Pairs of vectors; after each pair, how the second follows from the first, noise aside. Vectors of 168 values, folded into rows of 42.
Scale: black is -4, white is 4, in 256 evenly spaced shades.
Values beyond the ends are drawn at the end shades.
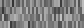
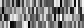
scaled up.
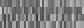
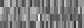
wrapped around.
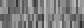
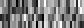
scaled up.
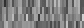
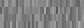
reversed, negated, shrunk.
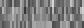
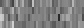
reversed, partly zeroed.
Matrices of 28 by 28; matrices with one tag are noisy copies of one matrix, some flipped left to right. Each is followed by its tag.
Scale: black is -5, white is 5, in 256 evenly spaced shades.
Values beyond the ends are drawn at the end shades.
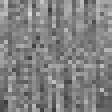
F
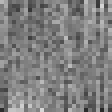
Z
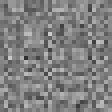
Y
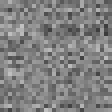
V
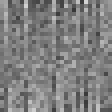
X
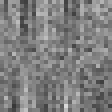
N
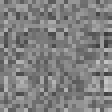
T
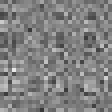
T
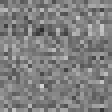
V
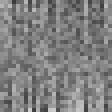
X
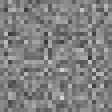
Y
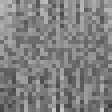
F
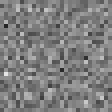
Y
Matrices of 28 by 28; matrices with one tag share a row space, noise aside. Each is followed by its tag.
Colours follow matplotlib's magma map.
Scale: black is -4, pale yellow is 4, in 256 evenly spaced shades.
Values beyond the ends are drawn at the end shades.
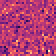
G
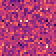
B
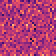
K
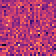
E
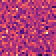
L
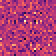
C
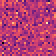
L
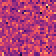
B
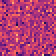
G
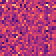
L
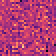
B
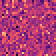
L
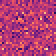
B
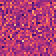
K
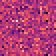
B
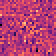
C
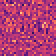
K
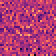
K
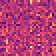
E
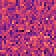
G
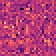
G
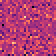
C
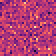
C
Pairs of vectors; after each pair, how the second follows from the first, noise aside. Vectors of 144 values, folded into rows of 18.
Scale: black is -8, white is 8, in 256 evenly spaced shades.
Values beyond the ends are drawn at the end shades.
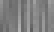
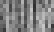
reversed, negated, scaled up.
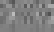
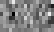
negated, scaled up.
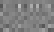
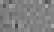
reversed, negated, partly zeroed.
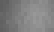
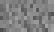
shuffled.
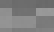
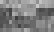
negated, scaled up.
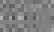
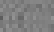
negated, shrunk.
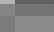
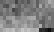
reversed, negated, scaled up.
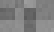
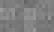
negated, shrunk.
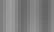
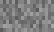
shuffled.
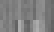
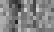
reversed, negated, scaled up.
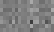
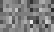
negated, scaled up.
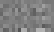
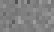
reversed, negated, partly zeroed.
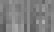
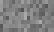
shuffled.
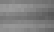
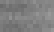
negated, shrunk.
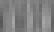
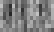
reversed, negated, scaled up.
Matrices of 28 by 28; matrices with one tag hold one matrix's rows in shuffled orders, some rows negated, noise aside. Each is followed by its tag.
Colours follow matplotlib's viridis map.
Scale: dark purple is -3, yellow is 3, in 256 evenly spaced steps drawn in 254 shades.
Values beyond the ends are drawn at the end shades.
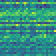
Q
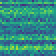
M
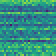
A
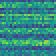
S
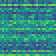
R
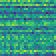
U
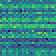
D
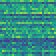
S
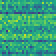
D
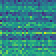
D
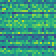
S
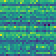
Q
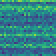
A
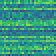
U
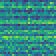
S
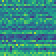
R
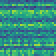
U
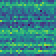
U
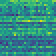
R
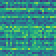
S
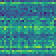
U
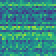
D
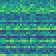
Q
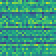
D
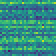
D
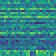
Q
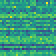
Q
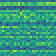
Q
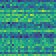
U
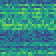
S
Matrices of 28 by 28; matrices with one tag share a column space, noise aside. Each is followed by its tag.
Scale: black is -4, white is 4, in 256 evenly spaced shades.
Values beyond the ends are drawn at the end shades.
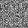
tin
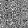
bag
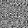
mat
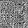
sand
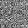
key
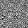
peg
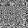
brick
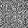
tin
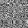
mat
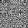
key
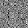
brick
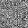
brick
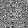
peg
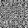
mat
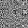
key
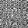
bag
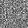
bag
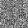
bag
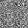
brick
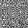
brick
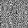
sand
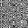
mat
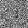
bag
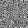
mat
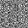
tin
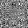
brick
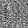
sand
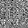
bag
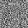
brick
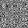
tin
